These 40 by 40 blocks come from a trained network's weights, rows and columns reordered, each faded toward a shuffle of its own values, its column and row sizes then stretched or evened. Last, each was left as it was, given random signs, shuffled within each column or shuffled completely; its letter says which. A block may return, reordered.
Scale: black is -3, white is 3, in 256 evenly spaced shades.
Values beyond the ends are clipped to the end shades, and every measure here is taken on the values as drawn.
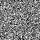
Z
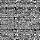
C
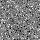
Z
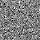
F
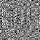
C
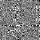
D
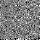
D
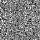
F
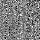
F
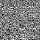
C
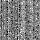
F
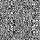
C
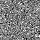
Z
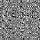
C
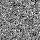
Z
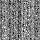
F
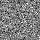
Z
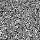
F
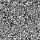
D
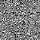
D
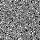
Z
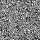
Z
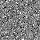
Z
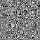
C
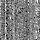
F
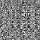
C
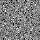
F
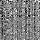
C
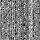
F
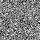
Z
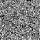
F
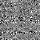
D
